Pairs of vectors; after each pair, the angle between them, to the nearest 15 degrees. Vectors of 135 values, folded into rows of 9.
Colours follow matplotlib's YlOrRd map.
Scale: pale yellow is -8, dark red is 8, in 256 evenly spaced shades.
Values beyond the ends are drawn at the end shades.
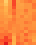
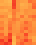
30 degrees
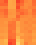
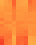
120 degrees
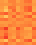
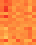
150 degrees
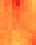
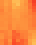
165 degrees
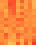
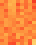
150 degrees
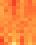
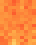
45 degrees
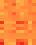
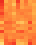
150 degrees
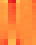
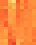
150 degrees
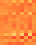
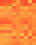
60 degrees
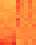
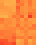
30 degrees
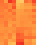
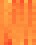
120 degrees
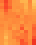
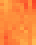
165 degrees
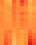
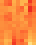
150 degrees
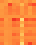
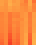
90 degrees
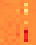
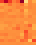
75 degrees
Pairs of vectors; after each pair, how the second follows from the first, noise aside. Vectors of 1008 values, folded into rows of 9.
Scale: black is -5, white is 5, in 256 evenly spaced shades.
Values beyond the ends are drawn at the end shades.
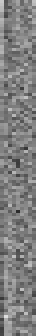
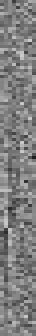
wrapped around, negated.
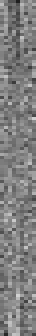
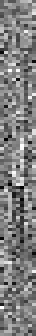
wrapped around, scaled up.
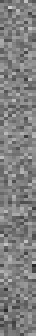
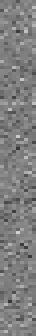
wrapped around, partly zeroed.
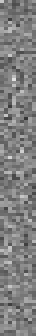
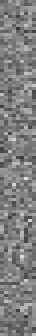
reversed.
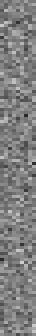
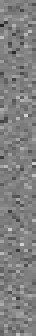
negated, partly zeroed.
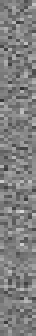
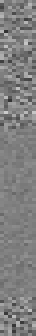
wrapped around, partly zeroed.
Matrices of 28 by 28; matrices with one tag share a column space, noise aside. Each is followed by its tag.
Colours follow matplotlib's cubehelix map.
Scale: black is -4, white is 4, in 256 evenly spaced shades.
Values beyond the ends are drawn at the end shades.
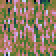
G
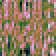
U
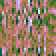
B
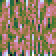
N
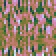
B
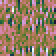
B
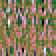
B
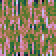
N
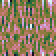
N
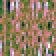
U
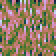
G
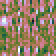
B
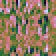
B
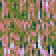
U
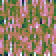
N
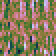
U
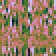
B
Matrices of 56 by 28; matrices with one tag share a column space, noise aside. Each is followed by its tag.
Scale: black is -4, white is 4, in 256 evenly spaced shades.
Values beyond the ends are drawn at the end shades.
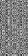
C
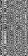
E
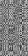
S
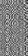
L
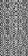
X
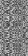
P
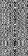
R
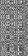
L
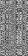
E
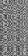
L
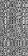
R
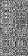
R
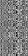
P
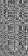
S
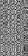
L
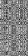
S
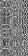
R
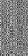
C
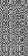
L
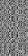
P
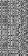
C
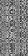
P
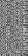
C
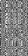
R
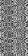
P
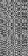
X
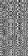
X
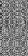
R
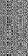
C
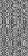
R
